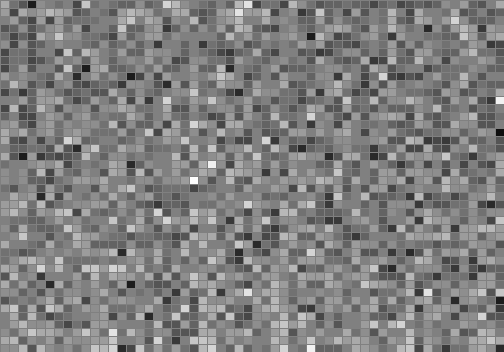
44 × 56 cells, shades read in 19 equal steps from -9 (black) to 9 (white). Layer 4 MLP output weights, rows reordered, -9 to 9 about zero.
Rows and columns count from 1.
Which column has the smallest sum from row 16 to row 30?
37
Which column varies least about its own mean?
12
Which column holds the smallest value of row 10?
15
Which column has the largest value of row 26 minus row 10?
28
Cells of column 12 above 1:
12
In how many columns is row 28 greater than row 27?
24
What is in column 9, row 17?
2
